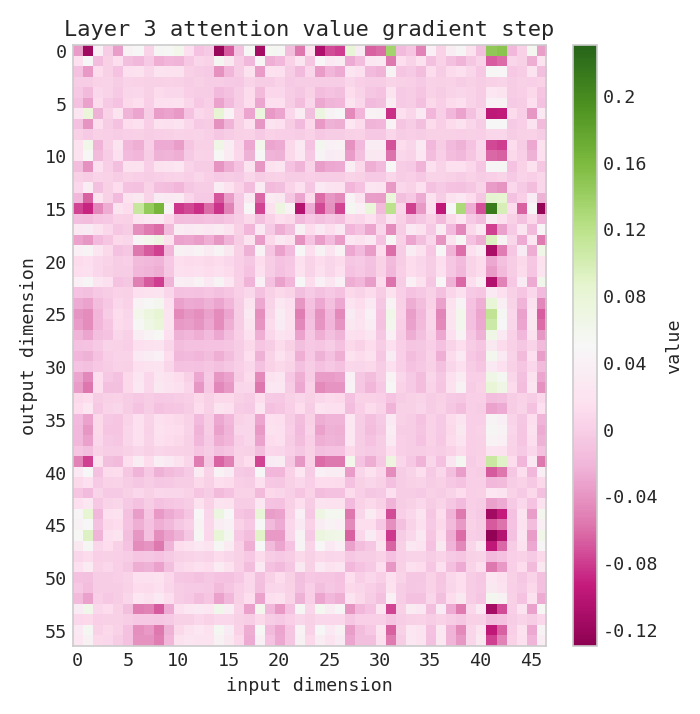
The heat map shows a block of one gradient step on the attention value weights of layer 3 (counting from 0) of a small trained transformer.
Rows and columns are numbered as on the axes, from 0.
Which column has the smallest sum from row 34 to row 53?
41
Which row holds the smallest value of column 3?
15
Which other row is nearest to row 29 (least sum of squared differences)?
27
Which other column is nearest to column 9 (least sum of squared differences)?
45
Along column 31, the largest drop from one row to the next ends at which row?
1
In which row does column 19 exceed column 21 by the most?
0
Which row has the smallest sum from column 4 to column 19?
39
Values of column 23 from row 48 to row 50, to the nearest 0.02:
0 0 0
